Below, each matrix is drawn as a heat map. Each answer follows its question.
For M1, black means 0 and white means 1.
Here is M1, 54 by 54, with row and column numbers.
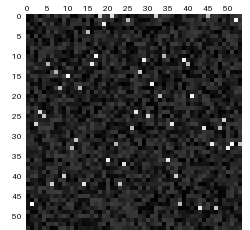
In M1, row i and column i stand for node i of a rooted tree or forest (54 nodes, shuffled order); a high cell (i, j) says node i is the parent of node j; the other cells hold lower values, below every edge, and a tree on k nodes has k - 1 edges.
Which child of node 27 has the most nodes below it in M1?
36
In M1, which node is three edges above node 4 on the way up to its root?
47
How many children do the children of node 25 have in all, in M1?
1
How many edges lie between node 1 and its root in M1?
5
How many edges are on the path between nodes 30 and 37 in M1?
9
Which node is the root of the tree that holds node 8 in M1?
0
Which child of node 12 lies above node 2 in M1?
40
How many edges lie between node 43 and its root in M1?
4
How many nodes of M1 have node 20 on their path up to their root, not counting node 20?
6
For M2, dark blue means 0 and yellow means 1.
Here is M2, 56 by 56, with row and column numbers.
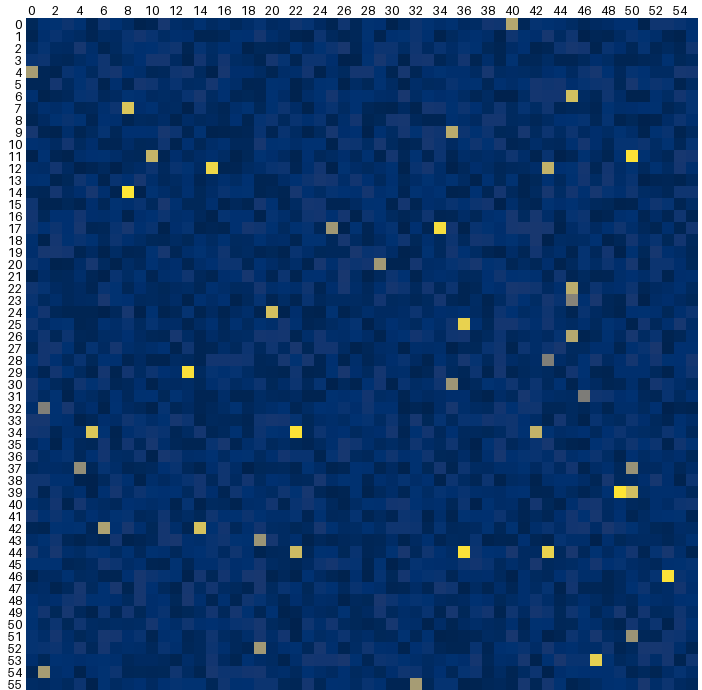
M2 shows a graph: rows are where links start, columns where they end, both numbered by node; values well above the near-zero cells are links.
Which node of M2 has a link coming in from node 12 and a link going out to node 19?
node 43
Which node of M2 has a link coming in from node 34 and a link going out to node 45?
node 22
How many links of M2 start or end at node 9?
1
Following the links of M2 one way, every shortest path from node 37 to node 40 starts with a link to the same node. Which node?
node 4
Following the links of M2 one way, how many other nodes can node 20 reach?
2
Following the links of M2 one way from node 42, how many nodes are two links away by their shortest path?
2
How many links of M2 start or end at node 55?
1
